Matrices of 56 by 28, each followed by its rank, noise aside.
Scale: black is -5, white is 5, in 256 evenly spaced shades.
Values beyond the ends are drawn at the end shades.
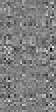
four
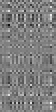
two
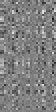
three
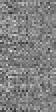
six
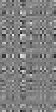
two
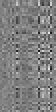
two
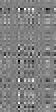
two
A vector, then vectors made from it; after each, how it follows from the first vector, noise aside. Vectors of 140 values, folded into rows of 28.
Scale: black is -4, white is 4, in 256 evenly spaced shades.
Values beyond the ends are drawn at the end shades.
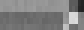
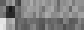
reversed, negated.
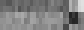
negated.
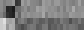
reversed, negated.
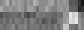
copied.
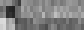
reversed, negated.
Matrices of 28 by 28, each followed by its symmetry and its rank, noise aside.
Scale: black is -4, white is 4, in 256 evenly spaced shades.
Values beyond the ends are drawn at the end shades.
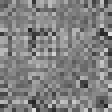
symmetric, rank four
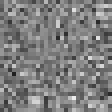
no symmetry, rank six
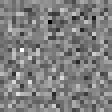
antisymmetric, rank eight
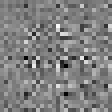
no symmetry, rank four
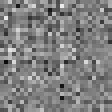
antisymmetric, rank eight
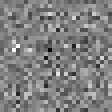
no symmetry, rank six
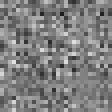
antisymmetric, rank four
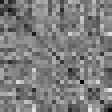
symmetric, rank four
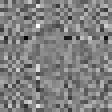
antisymmetric, rank four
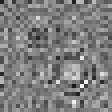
symmetric, rank six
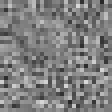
antisymmetric, rank six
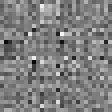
antisymmetric, rank four
